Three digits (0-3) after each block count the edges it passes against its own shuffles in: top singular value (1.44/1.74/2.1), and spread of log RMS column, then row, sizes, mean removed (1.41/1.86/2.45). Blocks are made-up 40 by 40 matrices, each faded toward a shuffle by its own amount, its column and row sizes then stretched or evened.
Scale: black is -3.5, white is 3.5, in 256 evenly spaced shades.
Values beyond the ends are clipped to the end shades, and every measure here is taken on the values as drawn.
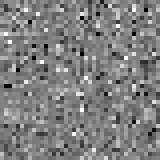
1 1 0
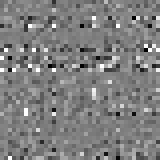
0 1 3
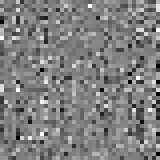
2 2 1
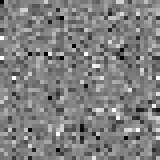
1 1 1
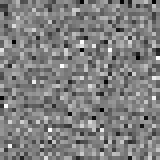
1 0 0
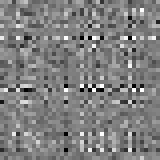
3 2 3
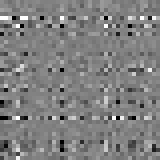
3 2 3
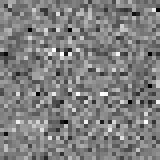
0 0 2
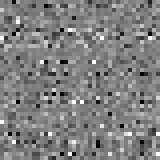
1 0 2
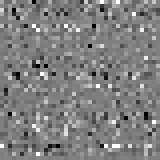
0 0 3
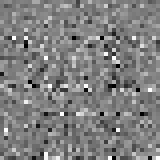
0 1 2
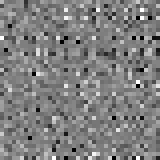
2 1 2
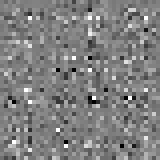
0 3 2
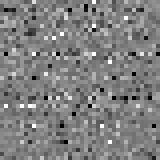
1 0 2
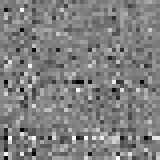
1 1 2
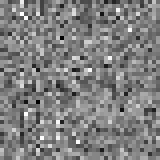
1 1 0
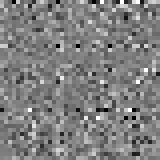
1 1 2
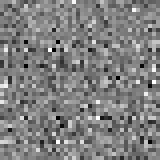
1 0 2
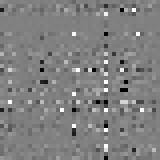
2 2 3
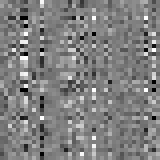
3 3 1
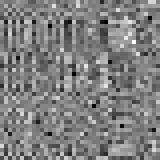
3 0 1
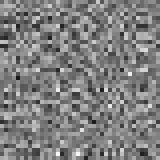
3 2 2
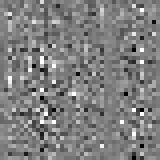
1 3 1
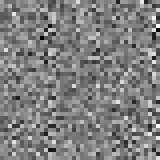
2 2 0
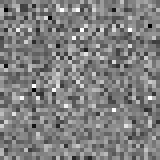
0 0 1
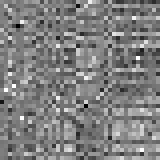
3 1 0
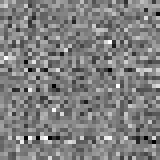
2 0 2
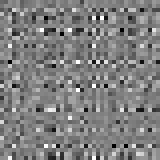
3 1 3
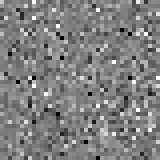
0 1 0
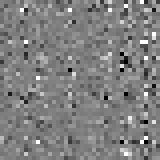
1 2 2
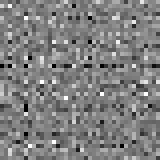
2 2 2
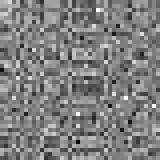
3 1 0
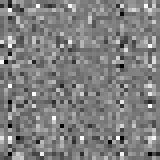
2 2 2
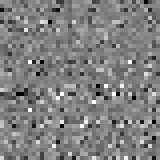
0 0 3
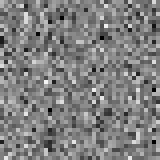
0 2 0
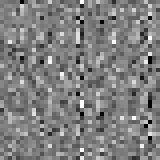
3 3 0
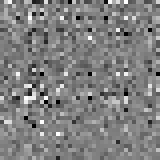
1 2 2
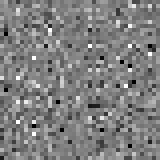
1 2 0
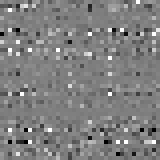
0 1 3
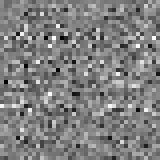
0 0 2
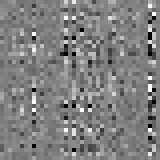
2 3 1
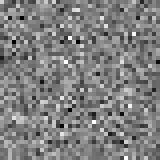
0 0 1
